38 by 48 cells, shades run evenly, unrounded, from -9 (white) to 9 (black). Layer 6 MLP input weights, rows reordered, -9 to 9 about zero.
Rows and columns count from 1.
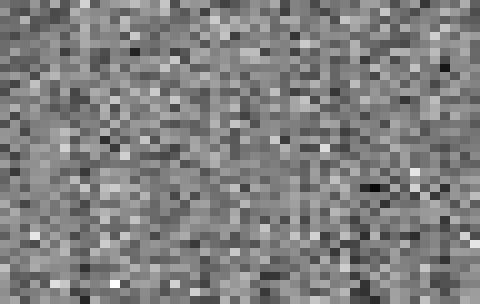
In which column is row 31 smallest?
48
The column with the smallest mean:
13
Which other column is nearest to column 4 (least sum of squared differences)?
19
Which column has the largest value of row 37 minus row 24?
9
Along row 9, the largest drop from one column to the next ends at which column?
46
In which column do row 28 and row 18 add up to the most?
29
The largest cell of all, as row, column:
24, 38
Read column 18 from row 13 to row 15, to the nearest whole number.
-5 4 -2
